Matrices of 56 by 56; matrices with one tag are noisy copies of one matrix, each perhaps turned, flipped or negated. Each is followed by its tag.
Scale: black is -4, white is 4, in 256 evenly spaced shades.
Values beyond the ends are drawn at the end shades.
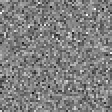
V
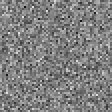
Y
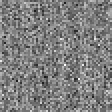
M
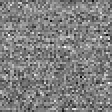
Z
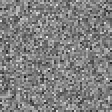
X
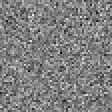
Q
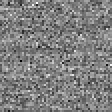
M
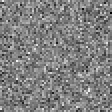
Q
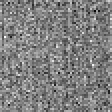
Z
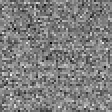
Z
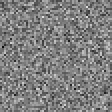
Y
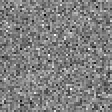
X
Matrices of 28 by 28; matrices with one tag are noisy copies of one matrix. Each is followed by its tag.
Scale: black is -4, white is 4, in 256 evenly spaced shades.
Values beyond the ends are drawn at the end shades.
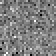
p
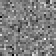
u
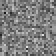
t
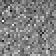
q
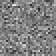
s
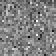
q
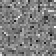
s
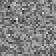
s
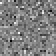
p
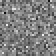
t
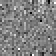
u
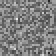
s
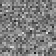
s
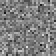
t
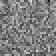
u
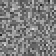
t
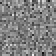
u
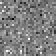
p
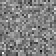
t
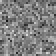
p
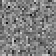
s
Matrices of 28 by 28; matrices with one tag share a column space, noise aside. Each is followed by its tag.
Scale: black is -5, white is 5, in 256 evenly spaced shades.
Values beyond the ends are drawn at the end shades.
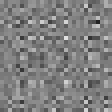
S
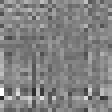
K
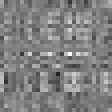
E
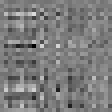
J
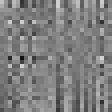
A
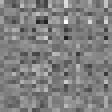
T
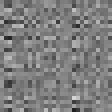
S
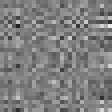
S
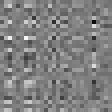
S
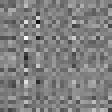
S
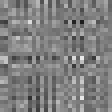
A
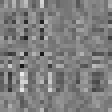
E
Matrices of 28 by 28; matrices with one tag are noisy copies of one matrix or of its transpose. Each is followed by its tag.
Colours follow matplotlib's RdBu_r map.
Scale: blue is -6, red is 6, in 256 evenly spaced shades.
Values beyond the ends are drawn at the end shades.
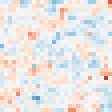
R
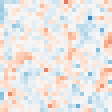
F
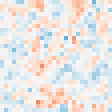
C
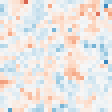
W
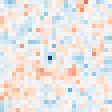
W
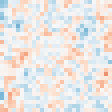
F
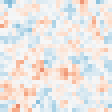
W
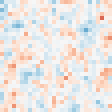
F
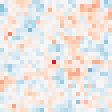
W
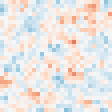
W
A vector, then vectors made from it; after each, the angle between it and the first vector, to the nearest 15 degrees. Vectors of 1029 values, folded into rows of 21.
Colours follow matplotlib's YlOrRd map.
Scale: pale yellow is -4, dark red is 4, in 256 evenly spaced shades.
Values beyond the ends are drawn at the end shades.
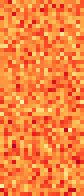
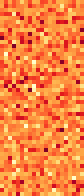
105 degrees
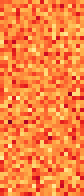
60 degrees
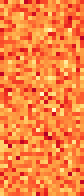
90 degrees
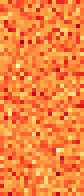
105 degrees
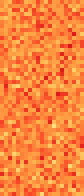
105 degrees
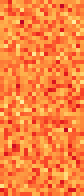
30 degrees
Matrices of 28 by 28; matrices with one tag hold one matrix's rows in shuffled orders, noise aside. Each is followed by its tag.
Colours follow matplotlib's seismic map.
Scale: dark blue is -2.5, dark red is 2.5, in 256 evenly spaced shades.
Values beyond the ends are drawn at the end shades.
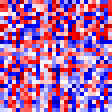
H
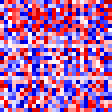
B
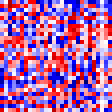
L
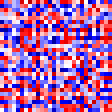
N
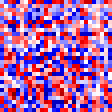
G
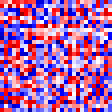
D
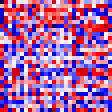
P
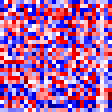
L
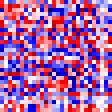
L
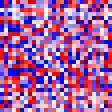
D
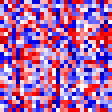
H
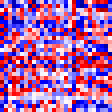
P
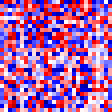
G
